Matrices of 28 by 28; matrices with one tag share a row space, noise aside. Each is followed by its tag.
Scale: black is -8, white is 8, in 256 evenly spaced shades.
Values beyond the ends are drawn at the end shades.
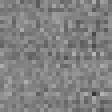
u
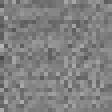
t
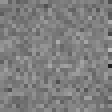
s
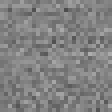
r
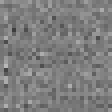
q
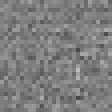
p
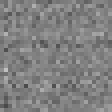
q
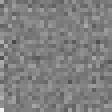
t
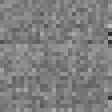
s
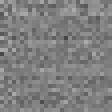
t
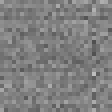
u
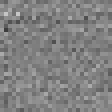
q
